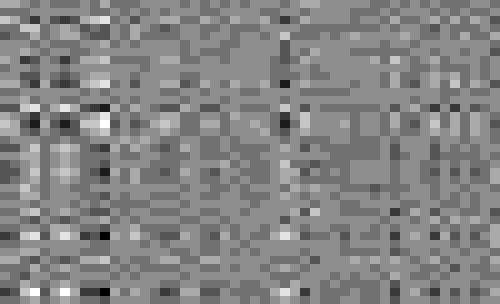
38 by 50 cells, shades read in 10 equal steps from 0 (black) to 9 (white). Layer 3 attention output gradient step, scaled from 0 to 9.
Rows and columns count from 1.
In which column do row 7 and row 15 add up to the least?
29
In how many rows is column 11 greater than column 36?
16
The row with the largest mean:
33
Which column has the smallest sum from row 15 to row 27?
40
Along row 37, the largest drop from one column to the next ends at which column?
5
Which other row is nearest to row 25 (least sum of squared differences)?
38
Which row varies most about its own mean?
37
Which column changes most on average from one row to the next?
11
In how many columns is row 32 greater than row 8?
18
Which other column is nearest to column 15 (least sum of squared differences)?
49
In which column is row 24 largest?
3
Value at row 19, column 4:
7
